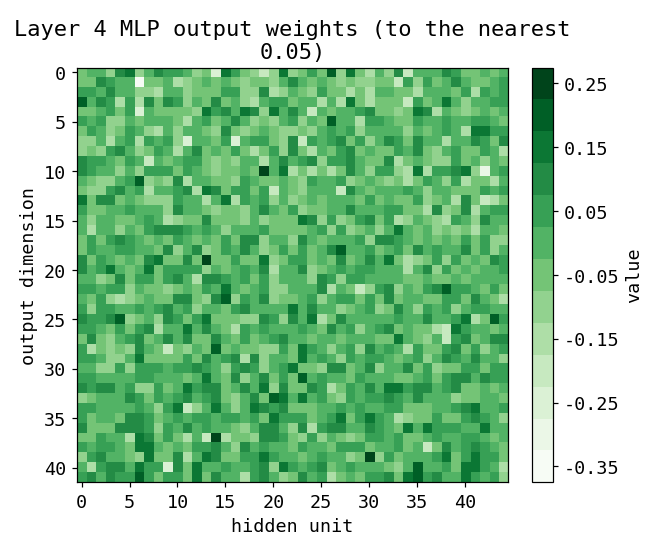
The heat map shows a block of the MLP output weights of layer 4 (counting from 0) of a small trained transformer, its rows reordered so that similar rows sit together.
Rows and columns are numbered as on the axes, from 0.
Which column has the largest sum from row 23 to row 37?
14
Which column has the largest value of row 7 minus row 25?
41
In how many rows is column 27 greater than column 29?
19
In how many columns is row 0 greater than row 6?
19
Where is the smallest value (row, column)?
1, 6
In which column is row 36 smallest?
24
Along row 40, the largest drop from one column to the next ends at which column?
9
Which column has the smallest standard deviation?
31
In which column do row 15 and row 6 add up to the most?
42
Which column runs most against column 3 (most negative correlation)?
26
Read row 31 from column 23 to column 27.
0.2 0 0.05 0 0
